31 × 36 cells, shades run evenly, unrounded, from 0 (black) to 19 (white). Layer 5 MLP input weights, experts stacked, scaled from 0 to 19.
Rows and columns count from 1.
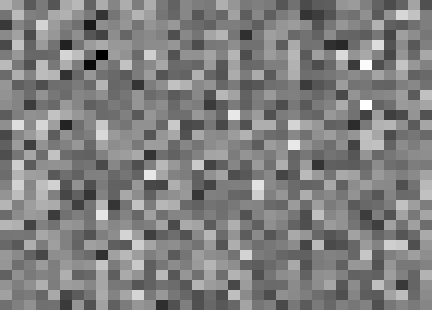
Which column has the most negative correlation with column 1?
32
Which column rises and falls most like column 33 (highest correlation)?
12
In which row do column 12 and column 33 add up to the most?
25
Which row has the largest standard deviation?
13
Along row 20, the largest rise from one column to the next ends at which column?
22
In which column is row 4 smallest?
21
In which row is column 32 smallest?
23
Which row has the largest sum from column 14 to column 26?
15
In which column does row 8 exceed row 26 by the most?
4
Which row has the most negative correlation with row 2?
29
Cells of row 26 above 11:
8
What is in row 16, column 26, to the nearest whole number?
9
